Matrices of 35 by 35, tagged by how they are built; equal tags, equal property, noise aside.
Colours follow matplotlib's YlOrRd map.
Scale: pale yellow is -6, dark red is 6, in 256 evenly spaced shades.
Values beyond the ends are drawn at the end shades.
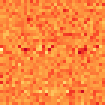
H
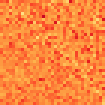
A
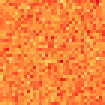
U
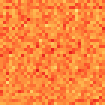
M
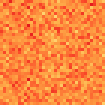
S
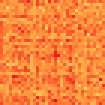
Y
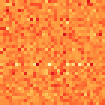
H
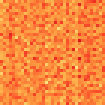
S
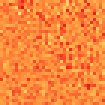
A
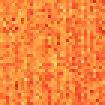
Y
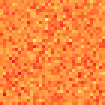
U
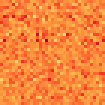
H
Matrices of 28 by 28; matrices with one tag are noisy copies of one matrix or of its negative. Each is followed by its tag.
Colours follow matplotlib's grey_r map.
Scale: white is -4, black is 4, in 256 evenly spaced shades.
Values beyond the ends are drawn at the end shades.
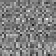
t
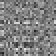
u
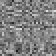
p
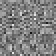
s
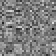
p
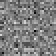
u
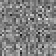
t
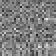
t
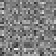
u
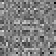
u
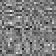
p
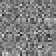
t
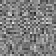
s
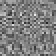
s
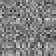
t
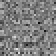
u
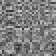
p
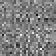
t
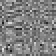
p
